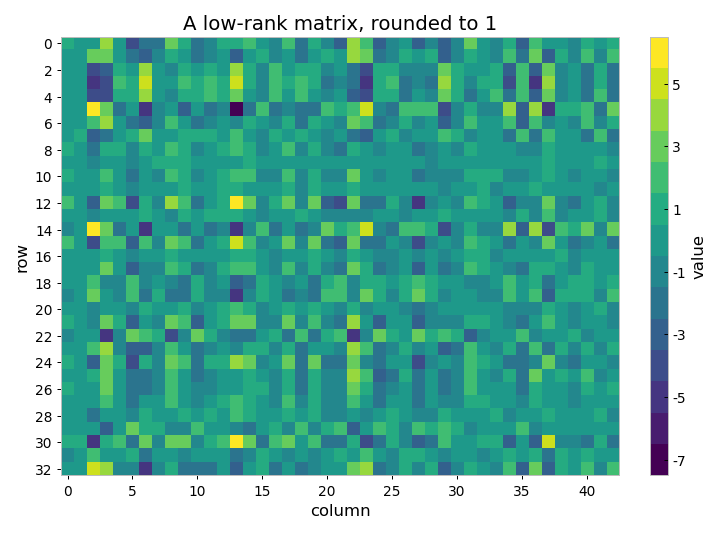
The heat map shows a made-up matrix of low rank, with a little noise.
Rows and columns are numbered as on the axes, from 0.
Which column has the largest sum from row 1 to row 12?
13
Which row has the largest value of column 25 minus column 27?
12
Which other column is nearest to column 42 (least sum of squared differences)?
15
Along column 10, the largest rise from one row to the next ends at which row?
22
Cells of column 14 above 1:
8
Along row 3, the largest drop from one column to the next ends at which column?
36
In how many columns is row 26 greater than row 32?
18
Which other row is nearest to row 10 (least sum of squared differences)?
27
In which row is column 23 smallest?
3
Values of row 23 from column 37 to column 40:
-2 1 -1 1
